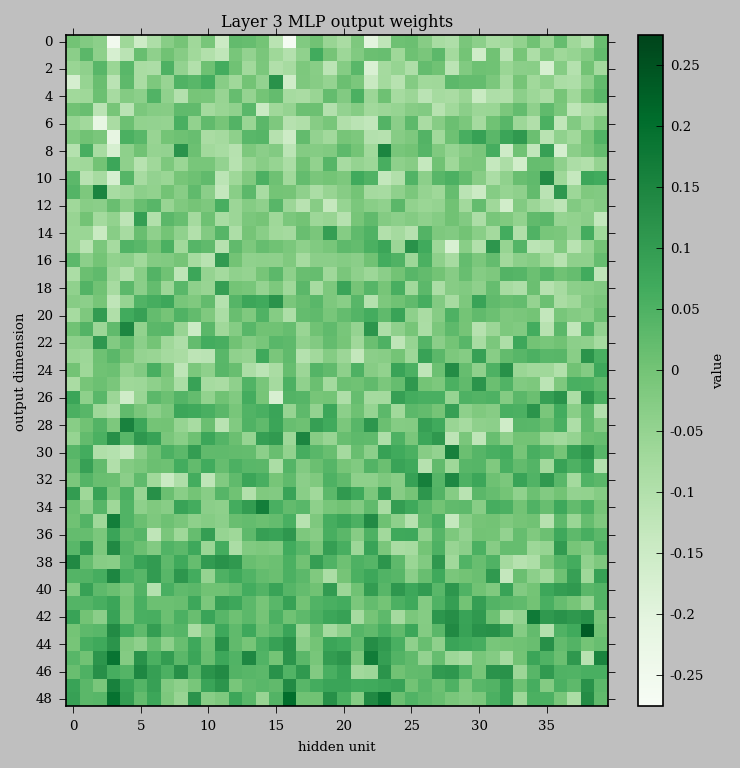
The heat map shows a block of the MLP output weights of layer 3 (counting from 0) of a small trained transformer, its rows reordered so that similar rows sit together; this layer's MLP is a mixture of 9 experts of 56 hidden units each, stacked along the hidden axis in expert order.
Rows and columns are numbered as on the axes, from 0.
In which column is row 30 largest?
28
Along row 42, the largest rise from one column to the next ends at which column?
34
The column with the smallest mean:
37
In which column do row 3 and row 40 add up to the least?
0
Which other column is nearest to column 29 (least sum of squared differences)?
18
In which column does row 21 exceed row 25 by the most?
4
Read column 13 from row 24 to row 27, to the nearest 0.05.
-0.1 0.05 0.05 0.05
